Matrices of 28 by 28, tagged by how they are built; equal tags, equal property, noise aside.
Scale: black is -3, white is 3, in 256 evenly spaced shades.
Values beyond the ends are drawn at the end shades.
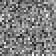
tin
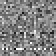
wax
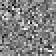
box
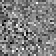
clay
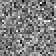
tin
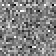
wax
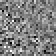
clay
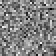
tin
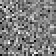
clay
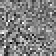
clay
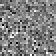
clay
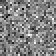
tin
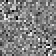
box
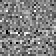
wax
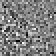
clay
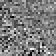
clay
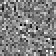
box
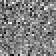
wax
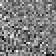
clay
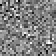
box
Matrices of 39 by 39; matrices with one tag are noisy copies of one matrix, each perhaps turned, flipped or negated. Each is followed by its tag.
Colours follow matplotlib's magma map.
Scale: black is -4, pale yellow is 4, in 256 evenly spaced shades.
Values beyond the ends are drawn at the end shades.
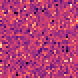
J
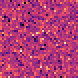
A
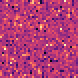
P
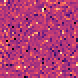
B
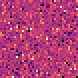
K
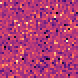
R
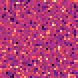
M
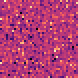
R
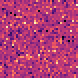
R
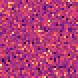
K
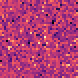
A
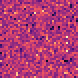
J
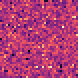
J
